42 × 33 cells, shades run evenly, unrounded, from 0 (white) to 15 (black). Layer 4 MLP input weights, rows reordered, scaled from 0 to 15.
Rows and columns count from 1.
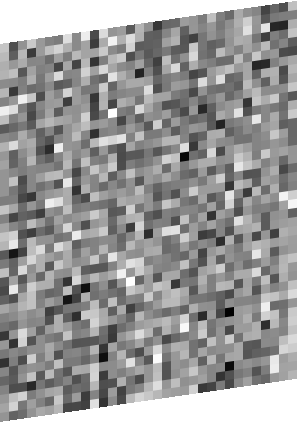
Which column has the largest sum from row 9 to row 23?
3
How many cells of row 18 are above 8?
11
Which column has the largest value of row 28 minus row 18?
8
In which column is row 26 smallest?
13
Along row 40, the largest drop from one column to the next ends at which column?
27
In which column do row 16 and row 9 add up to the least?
19
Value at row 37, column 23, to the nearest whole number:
9
